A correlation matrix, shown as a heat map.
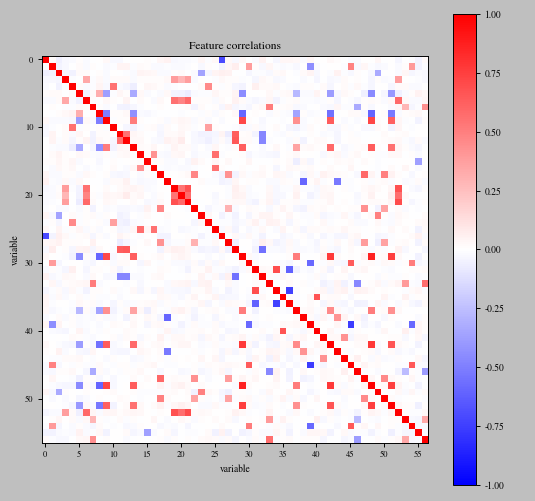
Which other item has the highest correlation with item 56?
33
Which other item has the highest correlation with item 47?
17
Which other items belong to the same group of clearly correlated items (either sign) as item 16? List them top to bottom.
14, 25
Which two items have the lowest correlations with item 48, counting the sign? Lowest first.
8, 5
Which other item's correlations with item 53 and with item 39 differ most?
45
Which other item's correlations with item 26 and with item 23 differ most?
0
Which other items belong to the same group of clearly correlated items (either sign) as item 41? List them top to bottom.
44
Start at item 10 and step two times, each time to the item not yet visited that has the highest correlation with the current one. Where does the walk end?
24
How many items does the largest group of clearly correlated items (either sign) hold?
9
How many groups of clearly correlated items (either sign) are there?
15
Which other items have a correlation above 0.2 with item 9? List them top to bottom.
13, 29, 37, 42, 48, 51
